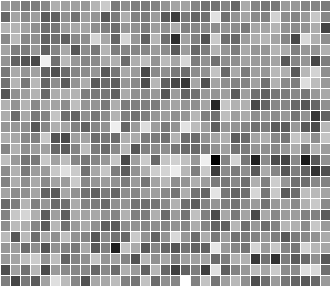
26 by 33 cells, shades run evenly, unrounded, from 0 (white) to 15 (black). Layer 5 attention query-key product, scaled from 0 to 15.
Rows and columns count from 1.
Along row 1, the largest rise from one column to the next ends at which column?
12
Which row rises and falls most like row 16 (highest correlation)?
15
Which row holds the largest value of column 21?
25
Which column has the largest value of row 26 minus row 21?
2
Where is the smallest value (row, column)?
26, 19
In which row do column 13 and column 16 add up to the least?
4
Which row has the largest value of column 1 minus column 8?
9
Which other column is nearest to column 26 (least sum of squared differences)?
31
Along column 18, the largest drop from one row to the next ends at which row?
3
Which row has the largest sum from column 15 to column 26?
8
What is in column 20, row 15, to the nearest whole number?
6
